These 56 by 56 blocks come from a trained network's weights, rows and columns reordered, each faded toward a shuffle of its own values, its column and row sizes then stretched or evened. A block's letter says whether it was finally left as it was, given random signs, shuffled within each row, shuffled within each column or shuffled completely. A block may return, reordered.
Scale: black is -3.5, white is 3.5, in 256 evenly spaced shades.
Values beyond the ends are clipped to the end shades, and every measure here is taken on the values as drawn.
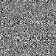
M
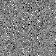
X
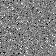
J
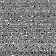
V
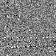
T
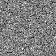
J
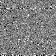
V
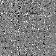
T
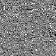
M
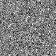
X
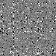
T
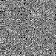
M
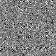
T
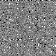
T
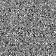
V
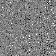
X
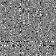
T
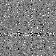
T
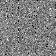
X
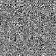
M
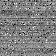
V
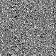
X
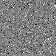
J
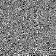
M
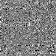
T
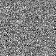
T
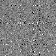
T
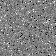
J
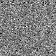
V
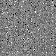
X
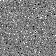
J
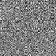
M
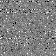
V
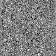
X
